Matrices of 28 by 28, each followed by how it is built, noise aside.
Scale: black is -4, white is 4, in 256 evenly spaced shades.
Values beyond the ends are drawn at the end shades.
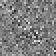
banded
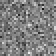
repeating rows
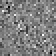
banded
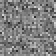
repeating rows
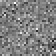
block diagonal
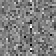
uneven columns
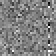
uneven columns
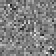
banded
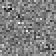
banded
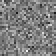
noise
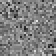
block diagonal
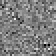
banded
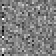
uneven columns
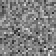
noise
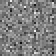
uneven columns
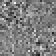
block diagonal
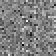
uneven columns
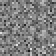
repeating rows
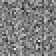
repeating rows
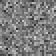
repeating rows
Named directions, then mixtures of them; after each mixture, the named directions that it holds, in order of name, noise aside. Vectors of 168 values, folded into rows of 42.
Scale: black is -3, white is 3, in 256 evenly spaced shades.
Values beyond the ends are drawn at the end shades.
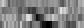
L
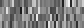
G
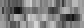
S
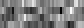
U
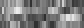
S.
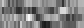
L, S.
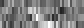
G, L.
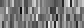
G.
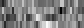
L, U.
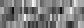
G, U.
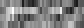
S, U.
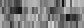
G, S.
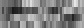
S, U.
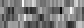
U.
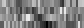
G, L.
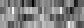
U.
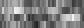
S.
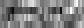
S, U.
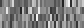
G.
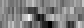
L, U.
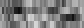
S.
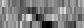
L.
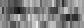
S.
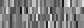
G.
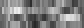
S.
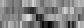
L, U.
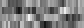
L, S.
